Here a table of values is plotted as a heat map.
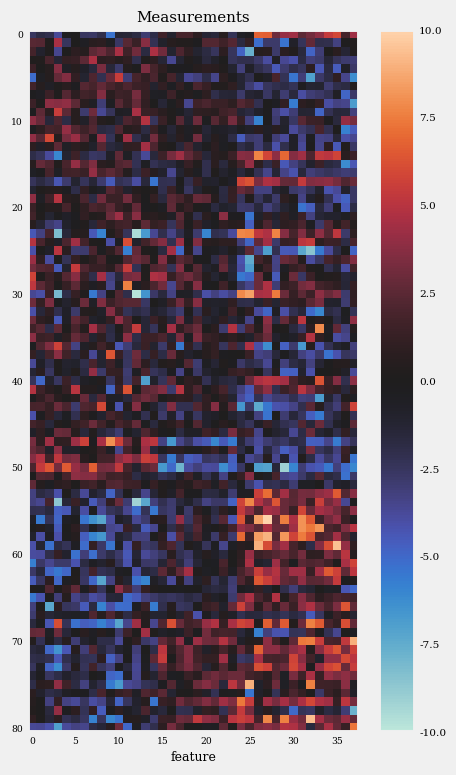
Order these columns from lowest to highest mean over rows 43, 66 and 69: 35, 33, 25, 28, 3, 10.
10, 28, 35, 25, 33, 3
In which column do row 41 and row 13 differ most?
31
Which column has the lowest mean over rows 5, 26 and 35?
25
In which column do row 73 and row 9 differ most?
3
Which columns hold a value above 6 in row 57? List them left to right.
31, 32, 33
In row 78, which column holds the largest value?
24
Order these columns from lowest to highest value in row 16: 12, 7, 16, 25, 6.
16, 12, 25, 6, 7
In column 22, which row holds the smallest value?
50
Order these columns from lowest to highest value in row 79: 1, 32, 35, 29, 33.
1, 35, 33, 29, 32
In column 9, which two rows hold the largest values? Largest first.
47, 37
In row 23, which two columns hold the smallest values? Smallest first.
12, 3
